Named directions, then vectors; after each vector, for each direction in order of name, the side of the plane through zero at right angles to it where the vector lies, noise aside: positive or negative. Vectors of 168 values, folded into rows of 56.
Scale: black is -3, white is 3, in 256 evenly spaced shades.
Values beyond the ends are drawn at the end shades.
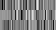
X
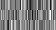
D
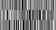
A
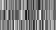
negative, positive, negative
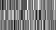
positive, negative, positive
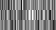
negative, negative, positive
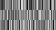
negative, positive, positive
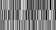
negative, positive, negative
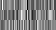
negative, positive, negative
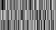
positive, positive, positive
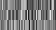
negative, positive, negative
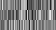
negative, positive, negative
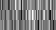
negative, negative, positive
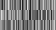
positive, positive, positive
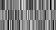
negative, positive, positive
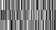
negative, negative, negative
